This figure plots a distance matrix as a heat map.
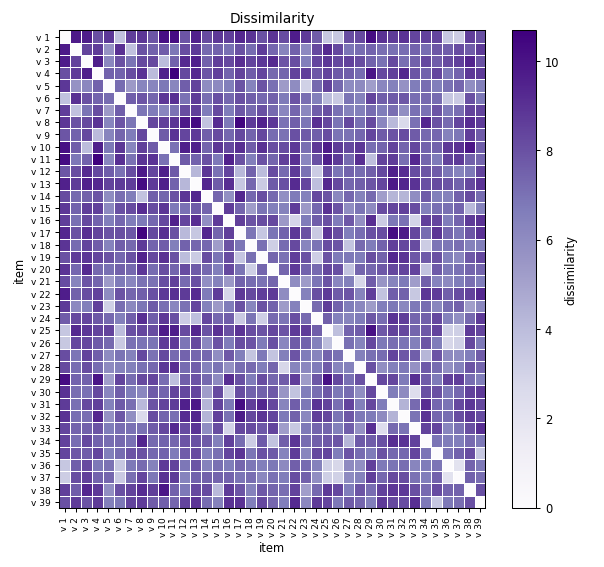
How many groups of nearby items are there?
13
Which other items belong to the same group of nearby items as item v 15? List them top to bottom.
v 38
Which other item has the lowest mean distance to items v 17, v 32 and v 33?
v 30
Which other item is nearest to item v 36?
v 37
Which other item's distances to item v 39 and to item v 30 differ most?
v 33
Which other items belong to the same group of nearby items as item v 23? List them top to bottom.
v 5
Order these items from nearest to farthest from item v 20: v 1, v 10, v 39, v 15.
v 15, v 39, v 10, v 1
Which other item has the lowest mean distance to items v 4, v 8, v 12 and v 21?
v 28
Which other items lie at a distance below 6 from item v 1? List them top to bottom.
v 6, v 25, v 26, v 36, v 37
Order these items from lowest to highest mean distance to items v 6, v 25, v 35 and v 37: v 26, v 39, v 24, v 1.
v 26, v 1, v 39, v 24
